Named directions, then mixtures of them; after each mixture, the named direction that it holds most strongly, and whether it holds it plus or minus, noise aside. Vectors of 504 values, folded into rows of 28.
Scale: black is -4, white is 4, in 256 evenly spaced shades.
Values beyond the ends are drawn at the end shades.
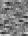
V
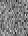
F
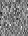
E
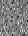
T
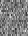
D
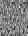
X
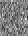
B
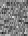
V, plus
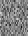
E, minus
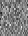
E, plus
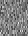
T, plus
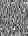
X, minus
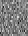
T, minus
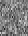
B, plus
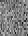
F, plus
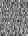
X, plus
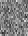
F, minus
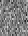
D, plus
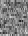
V, plus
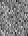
F, plus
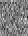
B, plus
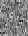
D, plus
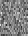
E, minus
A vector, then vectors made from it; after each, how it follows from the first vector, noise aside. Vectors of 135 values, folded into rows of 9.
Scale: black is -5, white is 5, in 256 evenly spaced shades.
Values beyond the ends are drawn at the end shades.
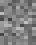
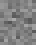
reversed, negated, shrunk.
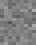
reversed, negated, shrunk.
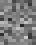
copied.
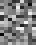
scaled up.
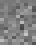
wrapped around, partly zeroed.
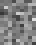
wrapped around, negated.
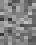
copied.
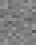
reversed, negated, shrunk.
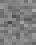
reversed, negated, shrunk.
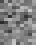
wrapped around, negated.
